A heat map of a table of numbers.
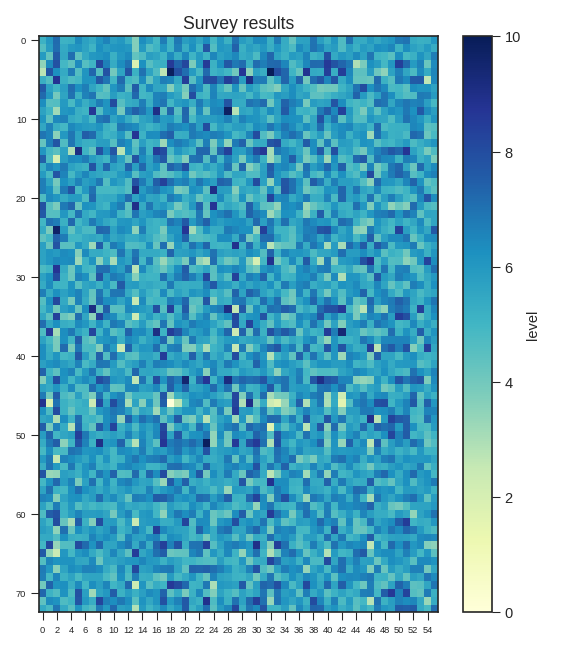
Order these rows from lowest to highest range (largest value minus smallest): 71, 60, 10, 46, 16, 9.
10, 16, 60, 71, 9, 46
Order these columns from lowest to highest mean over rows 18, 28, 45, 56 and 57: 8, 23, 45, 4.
23, 8, 4, 45
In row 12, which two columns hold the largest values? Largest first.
13, 30
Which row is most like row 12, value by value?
67
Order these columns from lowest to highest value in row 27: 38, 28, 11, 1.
38, 28, 1, 11
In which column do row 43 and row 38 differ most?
20
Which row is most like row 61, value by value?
35
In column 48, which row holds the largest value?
46
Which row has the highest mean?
43
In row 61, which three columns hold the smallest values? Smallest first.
13, 4, 7
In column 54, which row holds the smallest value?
5
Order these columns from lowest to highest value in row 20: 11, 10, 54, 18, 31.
31, 10, 11, 18, 54
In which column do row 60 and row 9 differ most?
26
